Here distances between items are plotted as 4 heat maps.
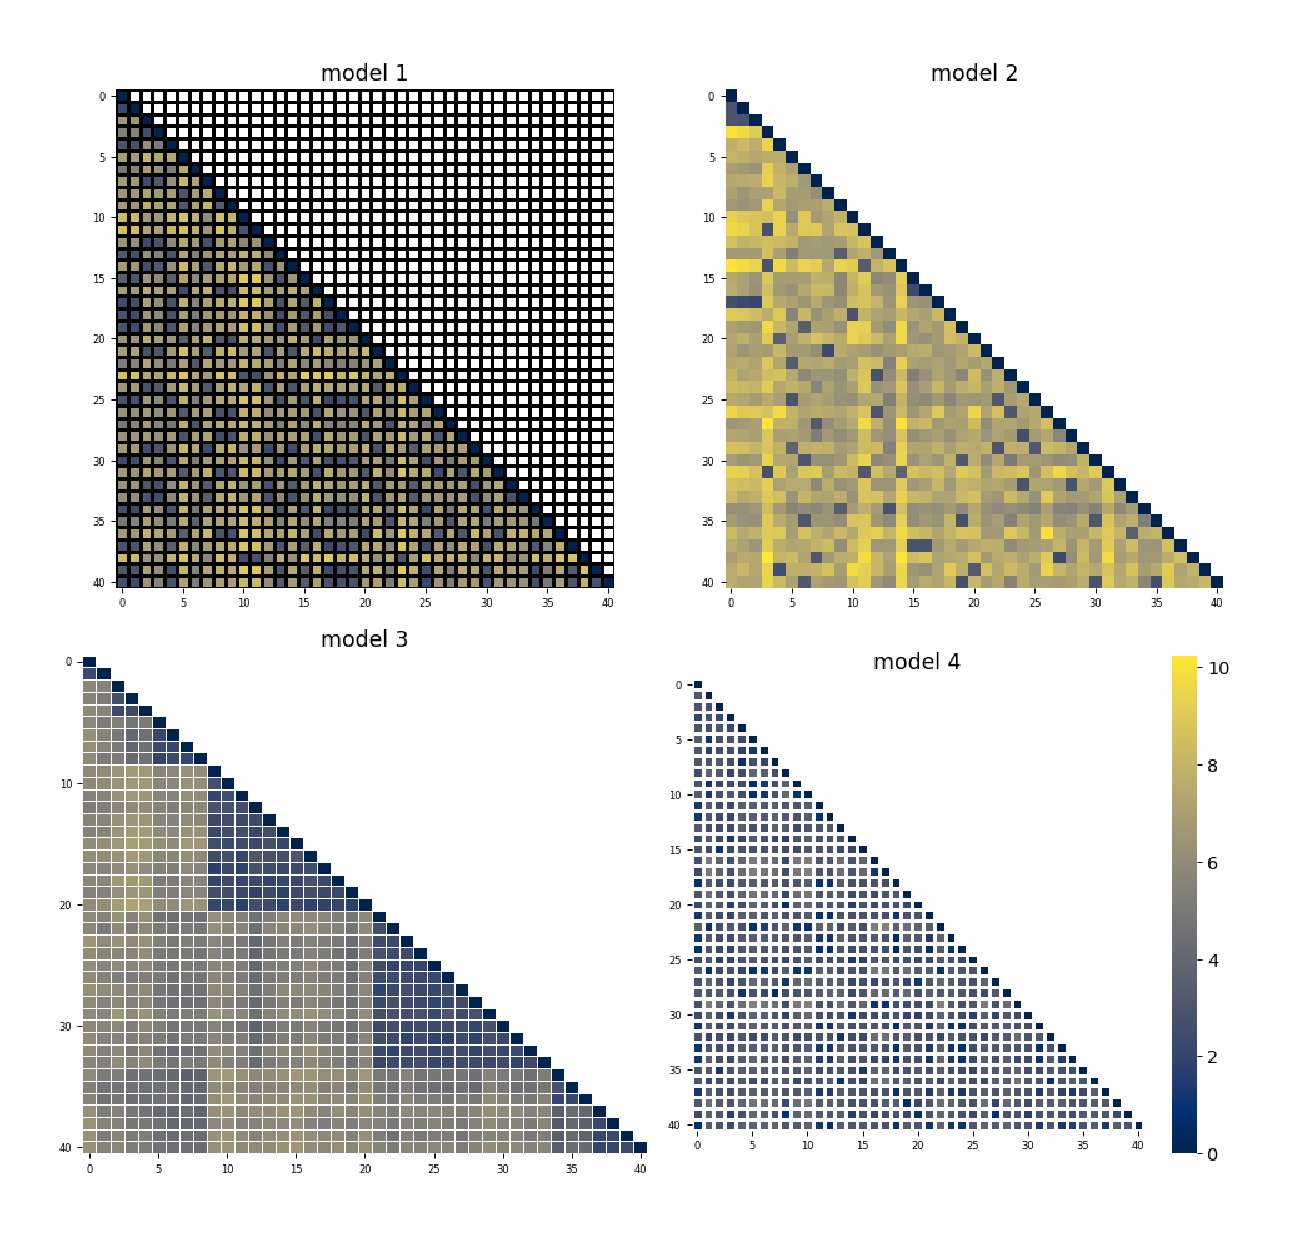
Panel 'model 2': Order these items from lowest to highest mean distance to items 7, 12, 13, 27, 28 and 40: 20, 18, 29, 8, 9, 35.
35, 9, 8, 18, 29, 20
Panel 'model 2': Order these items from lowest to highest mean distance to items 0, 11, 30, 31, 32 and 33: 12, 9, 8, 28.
28, 8, 9, 12
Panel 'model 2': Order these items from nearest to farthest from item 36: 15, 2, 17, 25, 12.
25, 17, 2, 15, 12
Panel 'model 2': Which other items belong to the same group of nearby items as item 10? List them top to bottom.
18
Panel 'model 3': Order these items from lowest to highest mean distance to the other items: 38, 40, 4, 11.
11, 38, 40, 4
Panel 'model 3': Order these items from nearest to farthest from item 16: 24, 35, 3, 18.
18, 24, 35, 3
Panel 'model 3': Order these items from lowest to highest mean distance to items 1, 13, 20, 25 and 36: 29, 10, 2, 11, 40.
11, 10, 29, 40, 2
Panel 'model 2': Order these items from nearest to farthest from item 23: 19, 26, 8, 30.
26, 30, 19, 8
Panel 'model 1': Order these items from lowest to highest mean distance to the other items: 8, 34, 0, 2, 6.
0, 34, 2, 6, 8
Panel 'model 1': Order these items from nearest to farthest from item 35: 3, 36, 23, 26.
3, 26, 36, 23
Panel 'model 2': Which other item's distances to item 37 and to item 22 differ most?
29
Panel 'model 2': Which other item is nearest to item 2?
17
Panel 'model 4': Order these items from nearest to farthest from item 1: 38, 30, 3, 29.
3, 30, 38, 29
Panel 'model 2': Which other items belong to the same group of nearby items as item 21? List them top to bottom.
8
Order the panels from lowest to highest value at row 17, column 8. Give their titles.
model 4, model 3, model 2, model 1
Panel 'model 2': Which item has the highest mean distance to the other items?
14
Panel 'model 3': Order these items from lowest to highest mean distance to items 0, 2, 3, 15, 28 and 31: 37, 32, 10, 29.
32, 29, 10, 37
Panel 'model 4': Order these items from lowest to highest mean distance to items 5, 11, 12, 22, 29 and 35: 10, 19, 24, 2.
24, 2, 10, 19
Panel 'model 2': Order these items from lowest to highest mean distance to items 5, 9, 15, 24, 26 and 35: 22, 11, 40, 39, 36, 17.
40, 22, 17, 39, 36, 11
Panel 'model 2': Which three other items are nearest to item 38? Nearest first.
27, 7, 28
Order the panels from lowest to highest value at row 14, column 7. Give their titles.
model 4, model 1, model 3, model 2
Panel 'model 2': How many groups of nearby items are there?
13
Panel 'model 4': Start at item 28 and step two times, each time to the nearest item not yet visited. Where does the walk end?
4
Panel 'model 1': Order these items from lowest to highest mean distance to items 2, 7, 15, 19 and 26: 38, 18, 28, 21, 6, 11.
18, 21, 28, 6, 38, 11
